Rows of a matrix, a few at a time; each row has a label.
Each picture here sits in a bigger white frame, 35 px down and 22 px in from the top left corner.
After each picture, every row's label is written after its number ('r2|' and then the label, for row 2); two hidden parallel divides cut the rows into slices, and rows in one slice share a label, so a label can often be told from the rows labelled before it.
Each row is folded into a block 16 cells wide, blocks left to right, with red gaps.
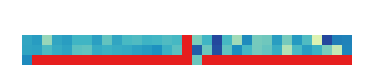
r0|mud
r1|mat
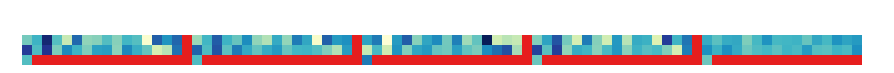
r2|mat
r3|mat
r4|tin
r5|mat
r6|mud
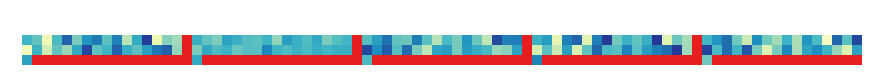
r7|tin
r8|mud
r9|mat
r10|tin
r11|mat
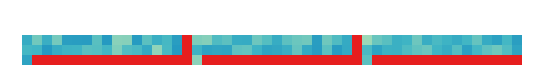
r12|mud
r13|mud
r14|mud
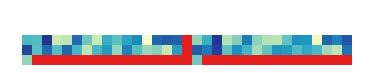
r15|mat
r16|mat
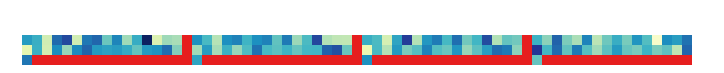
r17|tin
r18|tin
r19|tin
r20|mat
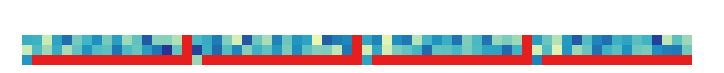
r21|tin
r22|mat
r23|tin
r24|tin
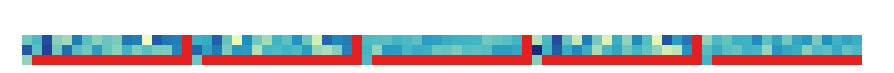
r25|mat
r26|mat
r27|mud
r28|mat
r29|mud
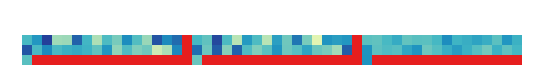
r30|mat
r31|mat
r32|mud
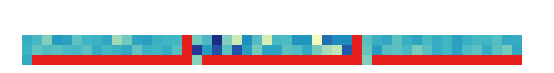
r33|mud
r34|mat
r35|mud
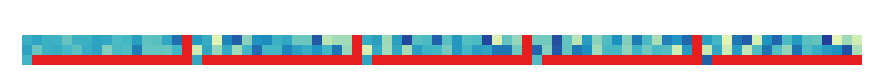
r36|mud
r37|tin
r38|tin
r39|mat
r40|tin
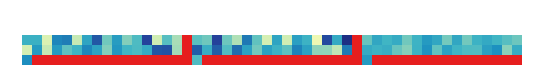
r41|tin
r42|mat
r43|mud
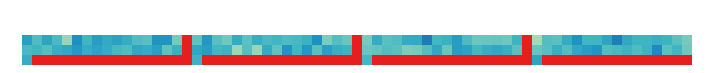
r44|mud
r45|mud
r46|mud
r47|mud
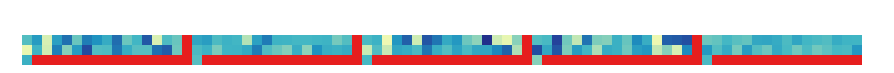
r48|tin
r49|mud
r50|tin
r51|mat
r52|mud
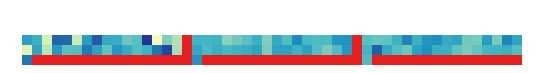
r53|tin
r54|mud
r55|mud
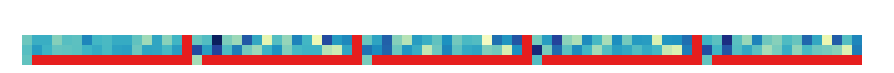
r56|mud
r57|mat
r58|mat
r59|mat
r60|mat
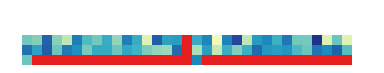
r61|mat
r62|tin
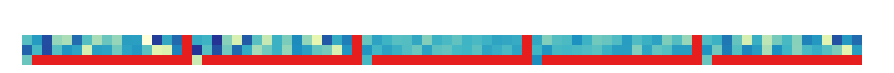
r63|mat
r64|mat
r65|mud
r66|mud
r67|mat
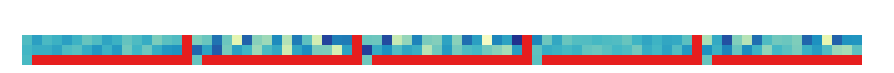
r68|mud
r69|mat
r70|mat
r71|mud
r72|mat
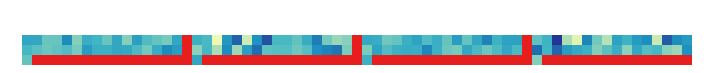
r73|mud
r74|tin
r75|mud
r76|mat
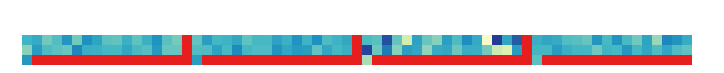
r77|mud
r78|mud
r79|mat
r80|mud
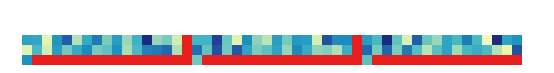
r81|tin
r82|mat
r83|mat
